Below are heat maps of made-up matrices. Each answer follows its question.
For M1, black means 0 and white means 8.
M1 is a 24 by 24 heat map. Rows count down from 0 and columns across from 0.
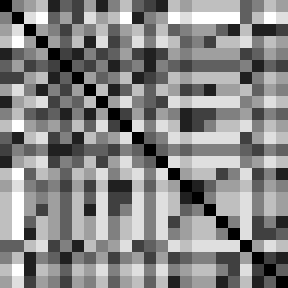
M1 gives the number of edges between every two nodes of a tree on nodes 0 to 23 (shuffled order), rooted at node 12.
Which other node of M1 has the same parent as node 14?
18
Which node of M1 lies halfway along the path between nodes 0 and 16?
5
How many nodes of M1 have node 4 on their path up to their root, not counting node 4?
7
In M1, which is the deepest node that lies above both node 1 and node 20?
6
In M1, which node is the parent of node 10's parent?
9
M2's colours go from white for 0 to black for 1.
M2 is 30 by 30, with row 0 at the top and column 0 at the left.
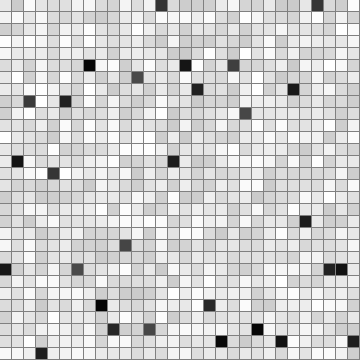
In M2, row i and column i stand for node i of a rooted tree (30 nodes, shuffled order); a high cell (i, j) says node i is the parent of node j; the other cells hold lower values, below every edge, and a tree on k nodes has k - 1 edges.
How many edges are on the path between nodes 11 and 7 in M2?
8
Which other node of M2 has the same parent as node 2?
5
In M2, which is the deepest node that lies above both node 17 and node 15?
25
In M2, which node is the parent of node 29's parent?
22
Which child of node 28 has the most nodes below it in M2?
18
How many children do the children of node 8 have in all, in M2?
3
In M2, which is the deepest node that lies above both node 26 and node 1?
0
